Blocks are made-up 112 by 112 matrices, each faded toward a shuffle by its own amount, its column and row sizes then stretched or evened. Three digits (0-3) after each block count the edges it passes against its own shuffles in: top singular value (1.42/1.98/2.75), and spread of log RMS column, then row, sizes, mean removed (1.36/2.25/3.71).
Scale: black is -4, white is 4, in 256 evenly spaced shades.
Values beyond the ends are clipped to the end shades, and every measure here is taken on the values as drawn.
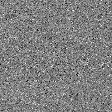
0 0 1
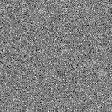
2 0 0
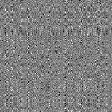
3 2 0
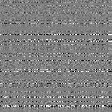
3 1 3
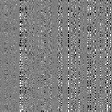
3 3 1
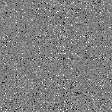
0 2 2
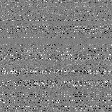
2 0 3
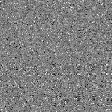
2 0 1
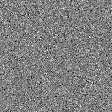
1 0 0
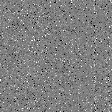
0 1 0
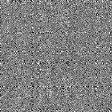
2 2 2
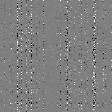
2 3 1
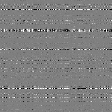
3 1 3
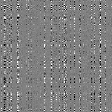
3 3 2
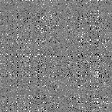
2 2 2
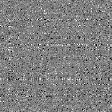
2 1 2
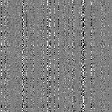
3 3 1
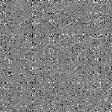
2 2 2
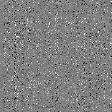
0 2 1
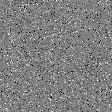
0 0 0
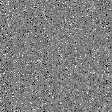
1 1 0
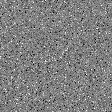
0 0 0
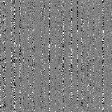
2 3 0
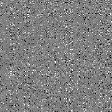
2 2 1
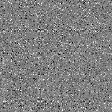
2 1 1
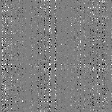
2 3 1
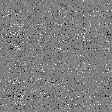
1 1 2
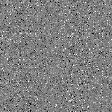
1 1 0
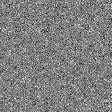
1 0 1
